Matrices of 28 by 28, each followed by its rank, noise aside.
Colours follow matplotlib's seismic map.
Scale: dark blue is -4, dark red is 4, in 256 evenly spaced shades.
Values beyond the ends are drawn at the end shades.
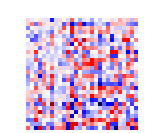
three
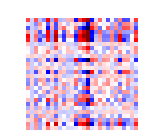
one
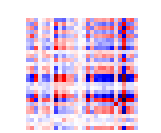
one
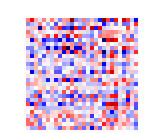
four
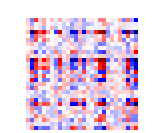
one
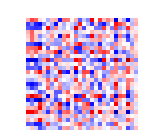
three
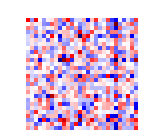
four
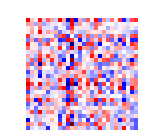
three
